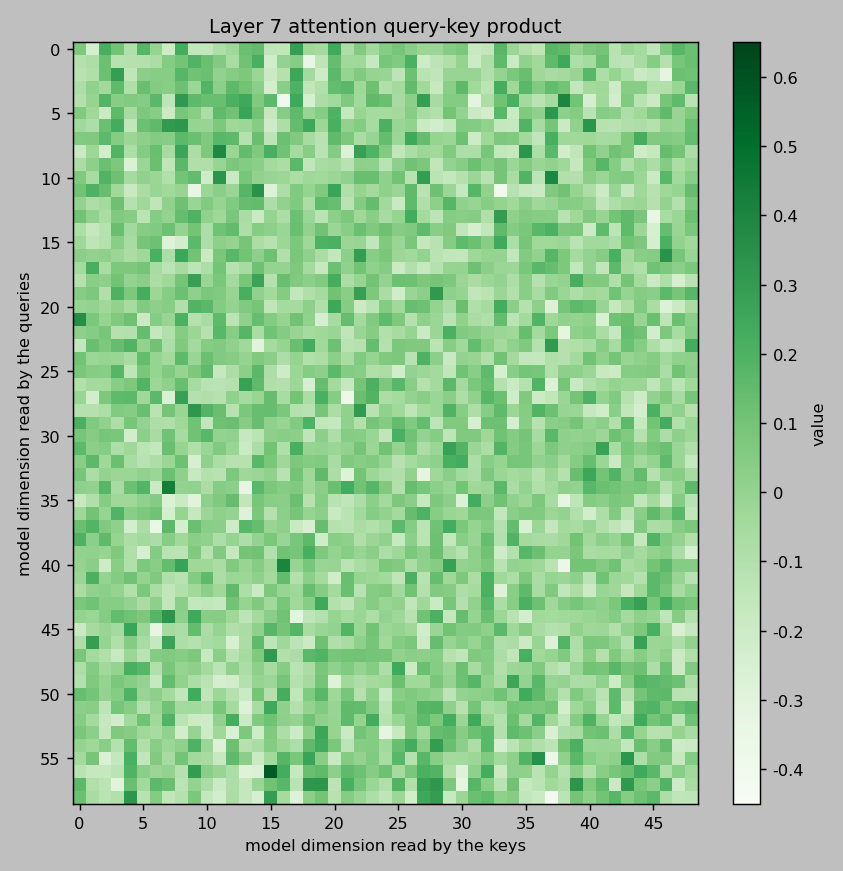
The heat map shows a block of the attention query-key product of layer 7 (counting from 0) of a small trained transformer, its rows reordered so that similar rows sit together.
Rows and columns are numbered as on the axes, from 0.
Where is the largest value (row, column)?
56, 15
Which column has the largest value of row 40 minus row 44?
29
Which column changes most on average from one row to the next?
9
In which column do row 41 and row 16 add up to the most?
46
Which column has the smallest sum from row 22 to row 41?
38
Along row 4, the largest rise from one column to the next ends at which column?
17
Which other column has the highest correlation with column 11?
37
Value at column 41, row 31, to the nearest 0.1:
0.3
